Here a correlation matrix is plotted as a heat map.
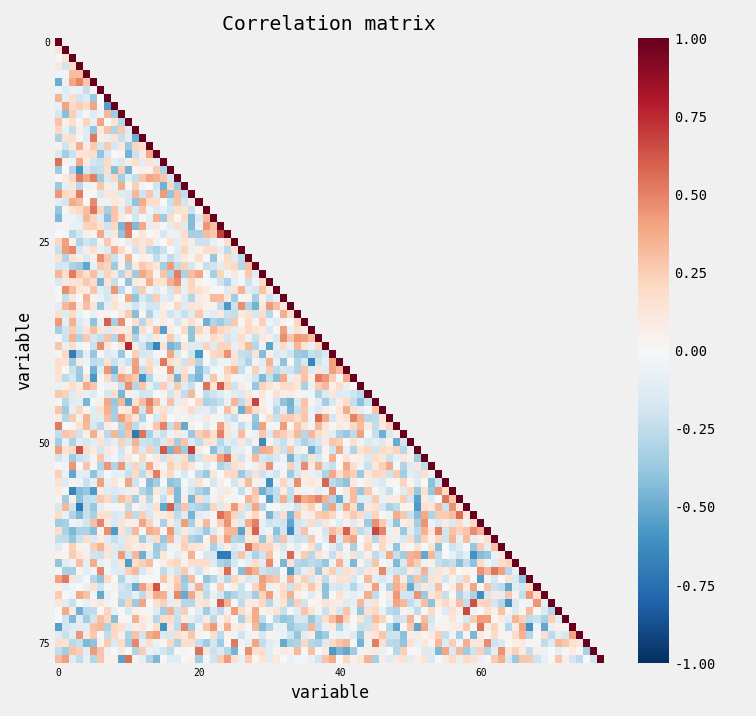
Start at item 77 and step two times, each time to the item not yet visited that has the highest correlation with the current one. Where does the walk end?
38
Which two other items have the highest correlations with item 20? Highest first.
76, 5
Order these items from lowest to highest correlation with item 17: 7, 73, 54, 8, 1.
73, 7, 54, 1, 8
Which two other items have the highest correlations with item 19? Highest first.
51, 3
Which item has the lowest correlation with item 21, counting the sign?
35
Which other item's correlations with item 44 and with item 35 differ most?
9
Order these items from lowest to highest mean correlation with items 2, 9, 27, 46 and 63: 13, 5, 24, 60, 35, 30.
24, 30, 5, 13, 60, 35
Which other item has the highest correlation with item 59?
70
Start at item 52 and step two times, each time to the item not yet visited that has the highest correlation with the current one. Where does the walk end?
23
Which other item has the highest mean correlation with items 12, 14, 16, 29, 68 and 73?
45
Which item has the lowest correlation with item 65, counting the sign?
10
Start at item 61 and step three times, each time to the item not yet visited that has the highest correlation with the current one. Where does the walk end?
60
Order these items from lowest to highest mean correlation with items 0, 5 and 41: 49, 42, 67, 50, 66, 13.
50, 49, 42, 66, 67, 13
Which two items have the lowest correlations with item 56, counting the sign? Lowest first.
2, 5
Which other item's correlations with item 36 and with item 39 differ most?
40
